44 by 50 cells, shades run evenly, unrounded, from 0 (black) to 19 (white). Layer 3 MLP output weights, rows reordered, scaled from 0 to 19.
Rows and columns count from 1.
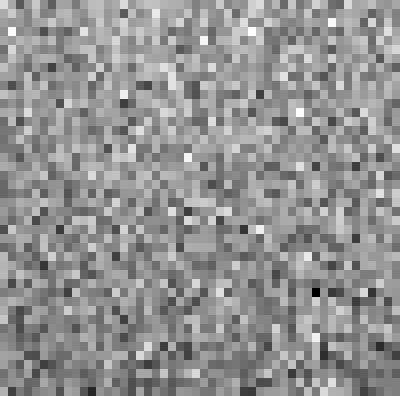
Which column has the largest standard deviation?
40
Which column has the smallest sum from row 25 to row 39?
45
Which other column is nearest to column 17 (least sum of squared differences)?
8
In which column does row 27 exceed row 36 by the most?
16
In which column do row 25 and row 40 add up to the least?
5
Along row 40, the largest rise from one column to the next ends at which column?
18
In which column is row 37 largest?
35
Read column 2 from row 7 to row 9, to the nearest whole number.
14 12 12
